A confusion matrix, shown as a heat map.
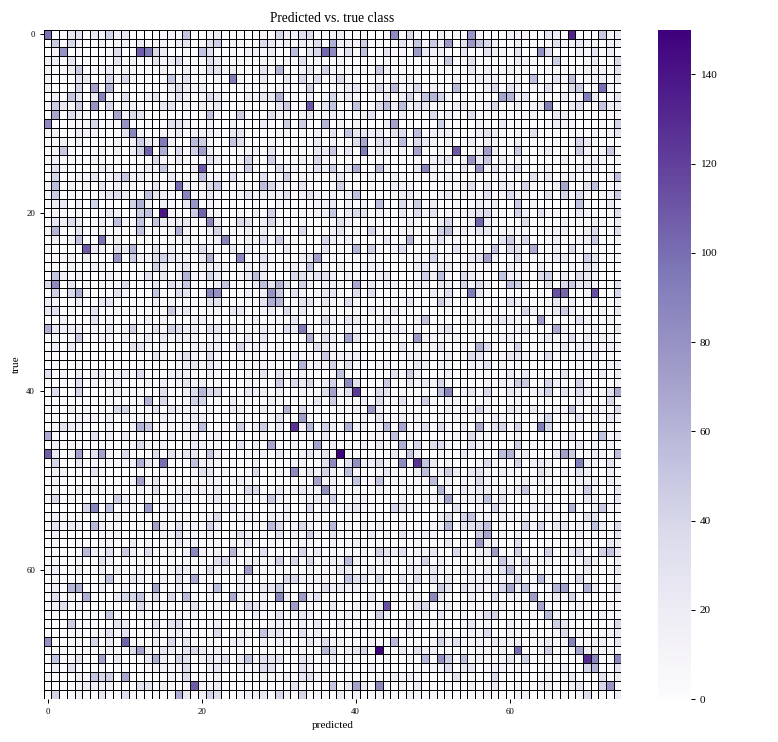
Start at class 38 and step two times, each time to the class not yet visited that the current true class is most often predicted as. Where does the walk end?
0
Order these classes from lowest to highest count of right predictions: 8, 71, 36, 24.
24, 8, 36, 71
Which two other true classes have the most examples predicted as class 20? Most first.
15, 13
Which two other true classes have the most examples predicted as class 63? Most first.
24, 5
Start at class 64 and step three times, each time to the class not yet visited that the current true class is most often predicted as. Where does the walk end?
49
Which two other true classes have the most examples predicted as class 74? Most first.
70, 40
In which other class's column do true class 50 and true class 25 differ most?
9
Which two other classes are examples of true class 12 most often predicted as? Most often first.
15, 41
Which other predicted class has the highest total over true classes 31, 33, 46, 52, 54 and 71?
29
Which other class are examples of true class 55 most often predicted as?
14
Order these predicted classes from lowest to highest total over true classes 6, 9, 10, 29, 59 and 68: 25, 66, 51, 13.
13, 25, 51, 66
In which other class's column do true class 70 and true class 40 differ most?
71
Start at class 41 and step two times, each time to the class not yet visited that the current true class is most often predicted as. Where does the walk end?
53
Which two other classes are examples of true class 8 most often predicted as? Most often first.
34, 65
